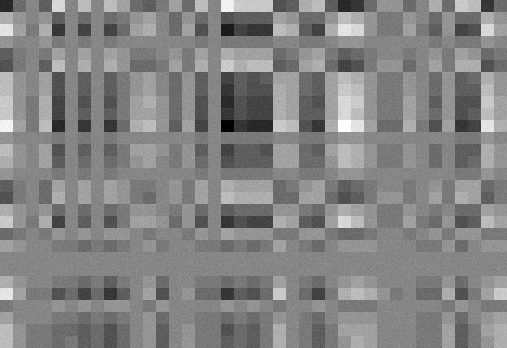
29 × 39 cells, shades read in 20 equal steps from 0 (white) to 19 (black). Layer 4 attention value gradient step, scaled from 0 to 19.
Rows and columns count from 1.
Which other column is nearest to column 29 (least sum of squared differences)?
35
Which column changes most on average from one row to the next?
18
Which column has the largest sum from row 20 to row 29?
9
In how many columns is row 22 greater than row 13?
16
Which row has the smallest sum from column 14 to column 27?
1
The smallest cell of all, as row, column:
11, 27
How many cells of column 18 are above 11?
14
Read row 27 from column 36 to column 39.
11 9 8 7
